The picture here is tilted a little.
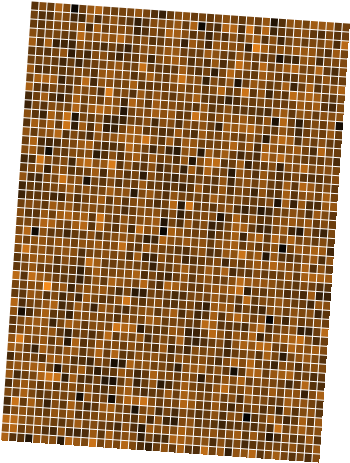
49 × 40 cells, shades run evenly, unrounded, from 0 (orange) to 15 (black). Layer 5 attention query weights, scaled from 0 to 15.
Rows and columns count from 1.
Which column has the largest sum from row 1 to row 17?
6
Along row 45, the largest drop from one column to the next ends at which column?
2
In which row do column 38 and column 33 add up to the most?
21
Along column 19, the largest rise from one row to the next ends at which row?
16
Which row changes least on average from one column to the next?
30
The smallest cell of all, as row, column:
32, 5
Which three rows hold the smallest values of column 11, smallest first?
10, 24, 25
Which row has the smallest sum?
15
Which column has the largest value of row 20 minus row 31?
3
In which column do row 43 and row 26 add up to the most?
34
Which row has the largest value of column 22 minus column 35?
46
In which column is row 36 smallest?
14
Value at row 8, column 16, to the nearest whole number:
5
